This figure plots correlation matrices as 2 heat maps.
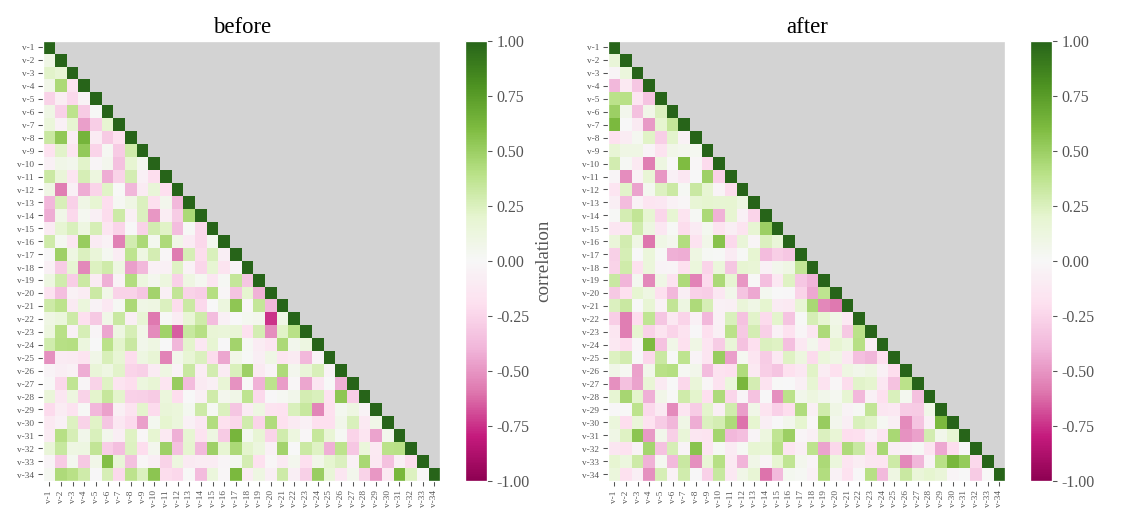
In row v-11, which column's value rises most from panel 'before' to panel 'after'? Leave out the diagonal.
v-9
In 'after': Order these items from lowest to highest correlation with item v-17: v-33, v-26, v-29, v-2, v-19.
v-19, v-26, v-33, v-2, v-29
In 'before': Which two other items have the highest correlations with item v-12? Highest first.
v-27, v-20
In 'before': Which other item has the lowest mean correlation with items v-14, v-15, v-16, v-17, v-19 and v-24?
v-12
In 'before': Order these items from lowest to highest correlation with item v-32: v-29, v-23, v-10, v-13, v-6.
v-6, v-29, v-10, v-13, v-23
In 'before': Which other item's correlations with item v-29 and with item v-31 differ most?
v-34
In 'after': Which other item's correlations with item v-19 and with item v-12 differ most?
v-30
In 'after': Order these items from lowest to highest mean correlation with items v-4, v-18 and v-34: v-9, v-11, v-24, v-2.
v-9, v-11, v-2, v-24
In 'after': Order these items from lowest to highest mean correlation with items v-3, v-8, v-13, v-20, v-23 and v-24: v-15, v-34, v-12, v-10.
v-12, v-10, v-34, v-15
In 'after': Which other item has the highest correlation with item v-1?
v-7
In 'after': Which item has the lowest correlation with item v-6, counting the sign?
v-29
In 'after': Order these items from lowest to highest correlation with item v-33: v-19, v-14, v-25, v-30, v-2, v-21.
v-21, v-14, v-2, v-25, v-19, v-30
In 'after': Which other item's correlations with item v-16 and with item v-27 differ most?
v-31
